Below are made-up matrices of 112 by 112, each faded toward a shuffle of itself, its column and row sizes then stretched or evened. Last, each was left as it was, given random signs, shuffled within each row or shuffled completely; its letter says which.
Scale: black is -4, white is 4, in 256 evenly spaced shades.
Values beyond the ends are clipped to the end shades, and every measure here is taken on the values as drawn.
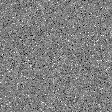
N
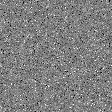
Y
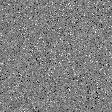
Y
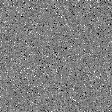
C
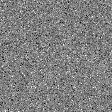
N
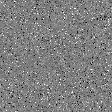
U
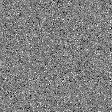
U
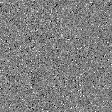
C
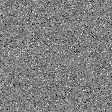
Y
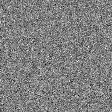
N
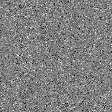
U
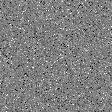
Y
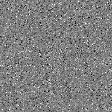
C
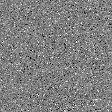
U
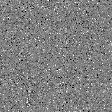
C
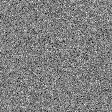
Y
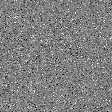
N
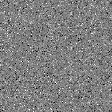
C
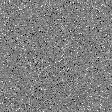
Y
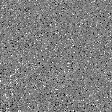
C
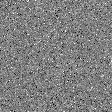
Y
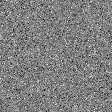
Y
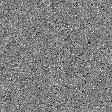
U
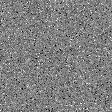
Y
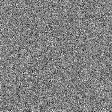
U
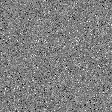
Y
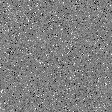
Y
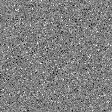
N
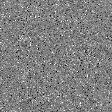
U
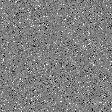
C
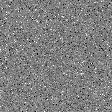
Y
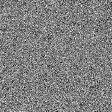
U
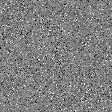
N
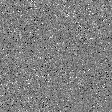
N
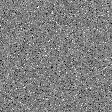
Y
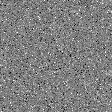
Y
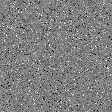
Y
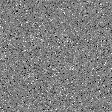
Y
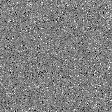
U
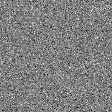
C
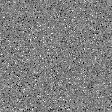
C
